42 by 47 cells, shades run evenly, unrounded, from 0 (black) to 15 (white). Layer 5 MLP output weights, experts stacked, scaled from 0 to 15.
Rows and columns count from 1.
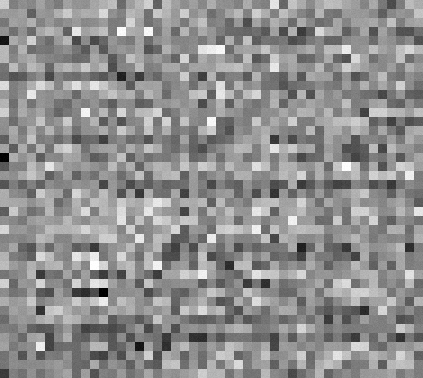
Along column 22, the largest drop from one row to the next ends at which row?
38
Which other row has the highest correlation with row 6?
33
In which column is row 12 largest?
39
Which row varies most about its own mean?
4
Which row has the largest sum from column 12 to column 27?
23
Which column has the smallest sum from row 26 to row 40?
37
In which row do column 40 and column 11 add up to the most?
30
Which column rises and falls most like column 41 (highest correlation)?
40
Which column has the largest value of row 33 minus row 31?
14
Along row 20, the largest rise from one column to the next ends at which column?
46
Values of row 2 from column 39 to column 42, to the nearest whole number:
9 9 9 8
